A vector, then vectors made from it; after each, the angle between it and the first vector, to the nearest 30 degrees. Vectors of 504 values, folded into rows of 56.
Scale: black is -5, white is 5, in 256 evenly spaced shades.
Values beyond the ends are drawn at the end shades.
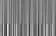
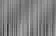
150 degrees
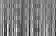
30 degrees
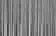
150 degrees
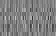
120 degrees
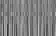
150 degrees
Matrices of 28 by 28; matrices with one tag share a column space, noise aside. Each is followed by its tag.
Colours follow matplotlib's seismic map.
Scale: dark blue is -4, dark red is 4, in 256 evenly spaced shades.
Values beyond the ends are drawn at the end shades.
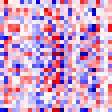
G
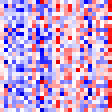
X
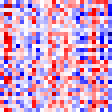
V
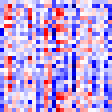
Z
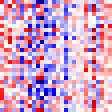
X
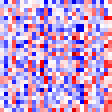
G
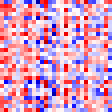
X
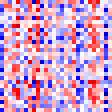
X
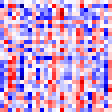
Z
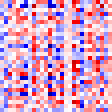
V
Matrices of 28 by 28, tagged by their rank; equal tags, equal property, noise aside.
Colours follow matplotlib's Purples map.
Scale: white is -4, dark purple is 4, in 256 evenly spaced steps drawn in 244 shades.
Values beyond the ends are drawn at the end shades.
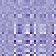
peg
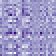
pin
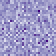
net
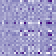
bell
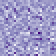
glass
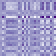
peg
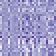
pin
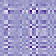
peg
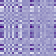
peg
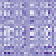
bell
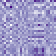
pin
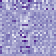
glass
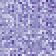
net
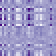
peg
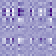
peg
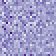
net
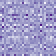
pin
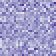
net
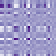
peg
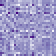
glass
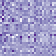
glass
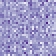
net
